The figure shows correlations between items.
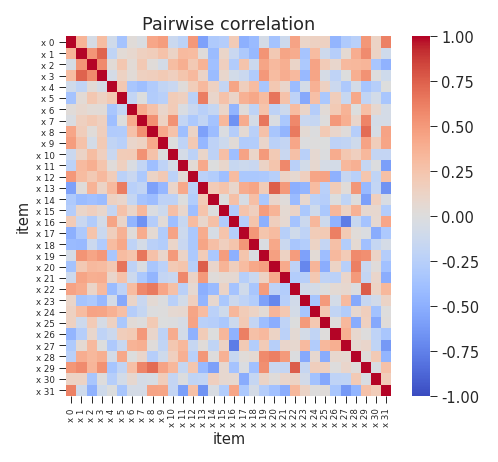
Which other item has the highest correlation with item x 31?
x 0
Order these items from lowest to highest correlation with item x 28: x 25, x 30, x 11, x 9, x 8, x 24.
x 25, x 8, x 9, x 24, x 30, x 11
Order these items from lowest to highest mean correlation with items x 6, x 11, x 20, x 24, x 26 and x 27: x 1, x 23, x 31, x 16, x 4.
x 31, x 16, x 23, x 4, x 1
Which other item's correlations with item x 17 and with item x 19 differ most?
x 1
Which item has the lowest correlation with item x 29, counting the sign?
x 14
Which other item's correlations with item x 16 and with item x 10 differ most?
x 7
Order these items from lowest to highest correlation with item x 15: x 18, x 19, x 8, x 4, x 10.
x 4, x 8, x 18, x 10, x 19
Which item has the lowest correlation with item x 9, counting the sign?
x 13
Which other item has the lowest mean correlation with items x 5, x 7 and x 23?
x 16
